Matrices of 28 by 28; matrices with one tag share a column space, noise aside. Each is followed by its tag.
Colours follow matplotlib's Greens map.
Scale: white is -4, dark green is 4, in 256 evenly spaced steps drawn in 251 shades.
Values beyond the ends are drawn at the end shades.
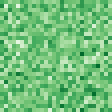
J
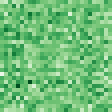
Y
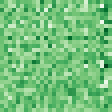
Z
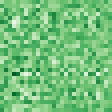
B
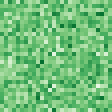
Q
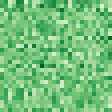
Z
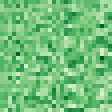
J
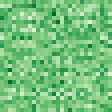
B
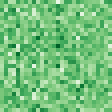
Q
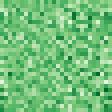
B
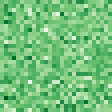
Y
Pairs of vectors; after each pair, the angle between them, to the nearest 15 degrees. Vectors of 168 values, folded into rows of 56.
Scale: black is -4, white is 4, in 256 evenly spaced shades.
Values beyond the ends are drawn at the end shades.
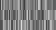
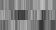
90 degrees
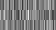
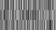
150 degrees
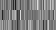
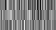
105 degrees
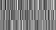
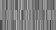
120 degrees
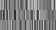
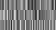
150 degrees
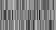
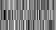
30 degrees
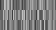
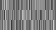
60 degrees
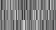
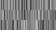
45 degrees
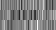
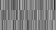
90 degrees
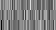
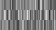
60 degrees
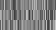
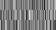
150 degrees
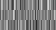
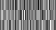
75 degrees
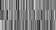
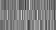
120 degrees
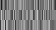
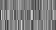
60 degrees
